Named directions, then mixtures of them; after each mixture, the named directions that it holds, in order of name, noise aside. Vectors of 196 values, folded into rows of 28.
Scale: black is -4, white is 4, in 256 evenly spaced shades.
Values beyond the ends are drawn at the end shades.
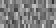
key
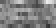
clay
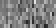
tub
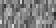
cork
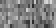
clay, tub.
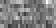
clay, key.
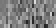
tub.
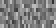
key.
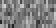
cork, key.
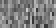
key, tub.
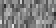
cork.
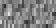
cork, tub.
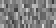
key.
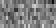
clay, key.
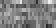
clay, cork.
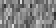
cork.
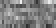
clay, cork.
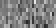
tub.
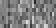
tub.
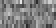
clay, cork.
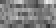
clay.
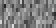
cork.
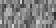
cork.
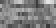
clay.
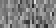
tub.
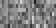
clay, tub.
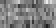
clay, tub.
